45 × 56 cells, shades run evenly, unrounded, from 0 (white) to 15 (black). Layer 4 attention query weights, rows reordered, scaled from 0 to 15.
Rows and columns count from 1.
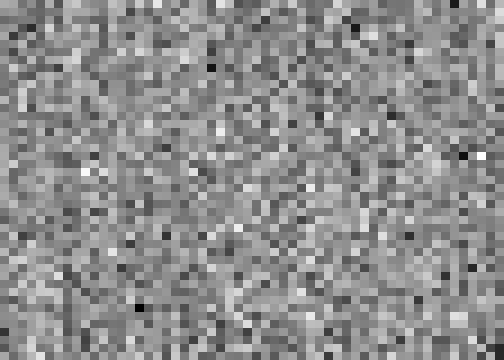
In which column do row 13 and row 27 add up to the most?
43
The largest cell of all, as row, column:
39, 16
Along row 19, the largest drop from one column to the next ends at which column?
48
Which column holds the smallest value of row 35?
7
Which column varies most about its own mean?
35
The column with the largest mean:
8
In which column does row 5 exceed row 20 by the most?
26
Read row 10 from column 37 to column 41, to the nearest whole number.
4 7 3 7 6
